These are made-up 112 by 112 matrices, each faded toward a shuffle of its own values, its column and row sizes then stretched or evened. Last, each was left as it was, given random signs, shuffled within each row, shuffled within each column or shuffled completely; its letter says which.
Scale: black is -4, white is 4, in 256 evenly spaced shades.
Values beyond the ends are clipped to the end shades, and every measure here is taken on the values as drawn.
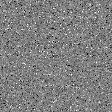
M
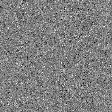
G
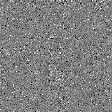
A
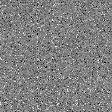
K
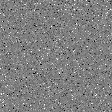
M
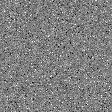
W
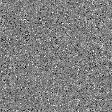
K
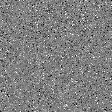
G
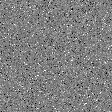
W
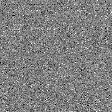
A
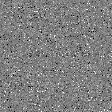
A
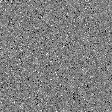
G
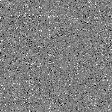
K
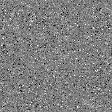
K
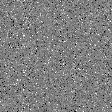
G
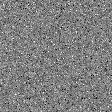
W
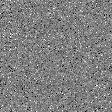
G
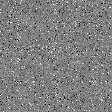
K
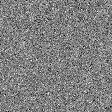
W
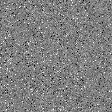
G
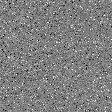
W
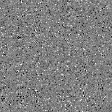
A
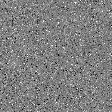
G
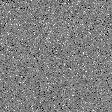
W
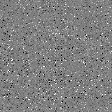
A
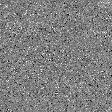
M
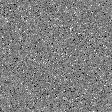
W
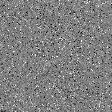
G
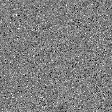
K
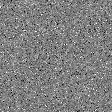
W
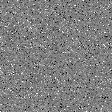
M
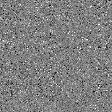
A
